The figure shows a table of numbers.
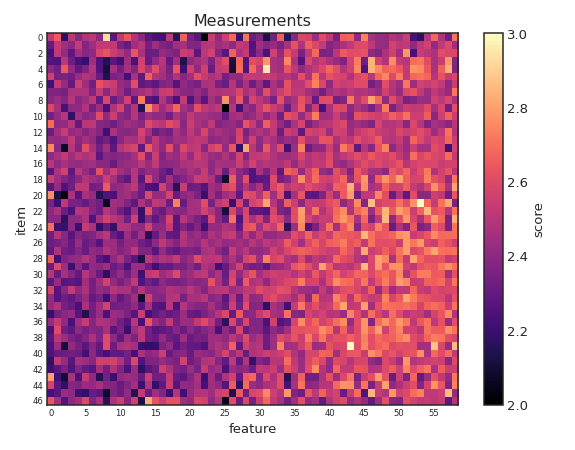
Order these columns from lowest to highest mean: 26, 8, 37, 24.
8, 24, 26, 37
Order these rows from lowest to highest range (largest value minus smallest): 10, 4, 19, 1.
1, 10, 19, 4
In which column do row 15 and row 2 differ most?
52
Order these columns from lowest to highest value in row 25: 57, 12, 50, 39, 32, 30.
12, 32, 30, 39, 57, 50
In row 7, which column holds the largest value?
58
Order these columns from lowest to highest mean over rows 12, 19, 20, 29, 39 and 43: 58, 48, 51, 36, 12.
12, 51, 36, 48, 58
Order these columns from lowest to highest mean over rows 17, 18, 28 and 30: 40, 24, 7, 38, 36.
7, 24, 40, 36, 38
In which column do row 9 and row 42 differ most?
14
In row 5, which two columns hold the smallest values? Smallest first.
8, 11
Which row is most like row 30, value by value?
5
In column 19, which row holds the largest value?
0
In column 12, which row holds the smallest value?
45
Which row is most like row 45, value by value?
3
